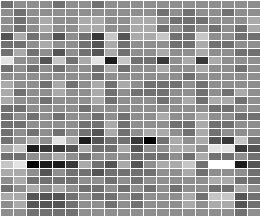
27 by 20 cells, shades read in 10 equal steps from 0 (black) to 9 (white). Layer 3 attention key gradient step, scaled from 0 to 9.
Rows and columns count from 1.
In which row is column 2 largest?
21
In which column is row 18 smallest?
12
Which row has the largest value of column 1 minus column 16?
8
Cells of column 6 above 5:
1
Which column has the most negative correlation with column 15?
4
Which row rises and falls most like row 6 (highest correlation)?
16
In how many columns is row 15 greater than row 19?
10
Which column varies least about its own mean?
14
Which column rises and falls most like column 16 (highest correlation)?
9
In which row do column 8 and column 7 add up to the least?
18
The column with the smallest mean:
3
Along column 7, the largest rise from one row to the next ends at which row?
19
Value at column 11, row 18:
2
